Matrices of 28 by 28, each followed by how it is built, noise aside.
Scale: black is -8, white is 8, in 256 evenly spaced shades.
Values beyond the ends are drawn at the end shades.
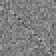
diagonal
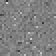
sparse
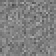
blocks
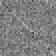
diagonal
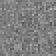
low rank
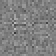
low rank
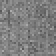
blocks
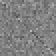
diagonal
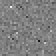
sparse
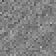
Hankel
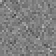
diagonal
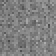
blocks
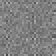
low rank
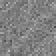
Hankel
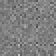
low rank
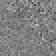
upper triangular
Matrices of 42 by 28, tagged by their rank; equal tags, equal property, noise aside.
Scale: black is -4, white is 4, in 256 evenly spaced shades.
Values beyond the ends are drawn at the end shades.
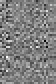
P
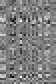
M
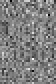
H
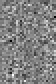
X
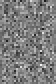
X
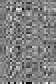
M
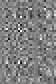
P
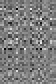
M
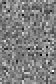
X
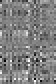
M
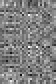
M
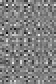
M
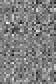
P
